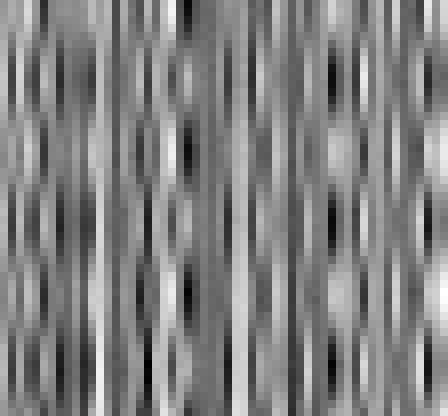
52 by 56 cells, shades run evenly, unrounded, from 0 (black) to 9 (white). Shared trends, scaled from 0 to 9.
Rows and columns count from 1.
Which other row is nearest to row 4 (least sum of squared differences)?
3
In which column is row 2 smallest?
24
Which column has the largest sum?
13
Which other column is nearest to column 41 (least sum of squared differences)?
28
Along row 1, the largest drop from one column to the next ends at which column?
23
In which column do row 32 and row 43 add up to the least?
19
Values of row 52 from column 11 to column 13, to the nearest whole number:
2 6 8
